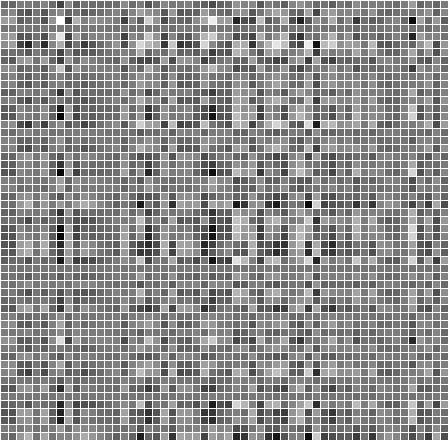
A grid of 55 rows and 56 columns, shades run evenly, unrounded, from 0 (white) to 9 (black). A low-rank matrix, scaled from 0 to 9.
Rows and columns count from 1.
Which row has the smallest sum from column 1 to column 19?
3
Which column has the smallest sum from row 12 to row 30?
52
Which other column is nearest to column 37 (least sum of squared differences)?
16
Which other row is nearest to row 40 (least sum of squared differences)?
18
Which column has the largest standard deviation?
8
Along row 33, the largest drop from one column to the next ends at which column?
30
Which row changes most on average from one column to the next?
6
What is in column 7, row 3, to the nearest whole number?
4
